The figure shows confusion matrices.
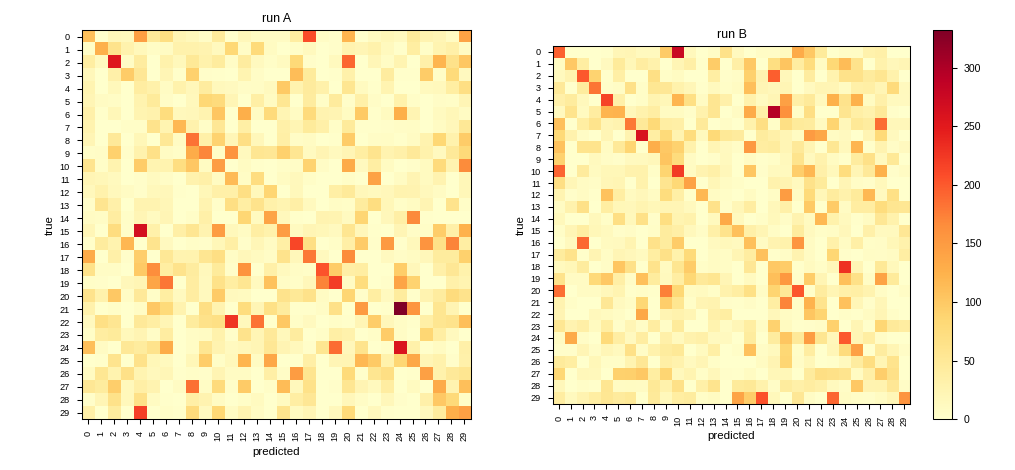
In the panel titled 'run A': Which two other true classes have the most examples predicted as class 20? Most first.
2, 17
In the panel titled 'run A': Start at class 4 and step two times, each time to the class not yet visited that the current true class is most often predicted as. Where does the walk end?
10
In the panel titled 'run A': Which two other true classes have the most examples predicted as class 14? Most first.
25, 19
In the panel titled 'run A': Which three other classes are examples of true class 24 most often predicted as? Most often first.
19, 6, 0
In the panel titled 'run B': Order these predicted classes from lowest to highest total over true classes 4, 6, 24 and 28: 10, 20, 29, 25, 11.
29, 11, 20, 10, 25
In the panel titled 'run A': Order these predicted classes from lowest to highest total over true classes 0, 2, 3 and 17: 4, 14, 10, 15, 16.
14, 15, 10, 16, 4
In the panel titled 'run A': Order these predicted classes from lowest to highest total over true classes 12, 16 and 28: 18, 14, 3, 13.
18, 13, 14, 3
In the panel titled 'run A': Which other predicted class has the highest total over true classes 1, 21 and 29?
24
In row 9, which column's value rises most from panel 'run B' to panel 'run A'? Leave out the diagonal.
11
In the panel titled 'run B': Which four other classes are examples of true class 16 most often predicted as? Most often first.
2, 20, 10, 8
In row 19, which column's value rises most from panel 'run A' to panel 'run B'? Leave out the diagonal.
27
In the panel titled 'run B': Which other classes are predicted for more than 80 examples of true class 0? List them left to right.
9, 10, 20, 21
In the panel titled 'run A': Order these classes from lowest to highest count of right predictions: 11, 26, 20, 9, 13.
13, 20, 11, 26, 9
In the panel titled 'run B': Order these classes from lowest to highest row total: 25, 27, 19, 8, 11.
11, 25, 27, 8, 19
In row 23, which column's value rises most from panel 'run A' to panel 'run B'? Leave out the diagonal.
18
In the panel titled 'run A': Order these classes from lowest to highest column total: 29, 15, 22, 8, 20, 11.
22, 11, 15, 8, 20, 29
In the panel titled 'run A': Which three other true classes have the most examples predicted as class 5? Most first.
18, 19, 21
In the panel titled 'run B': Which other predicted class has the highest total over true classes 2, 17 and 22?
18
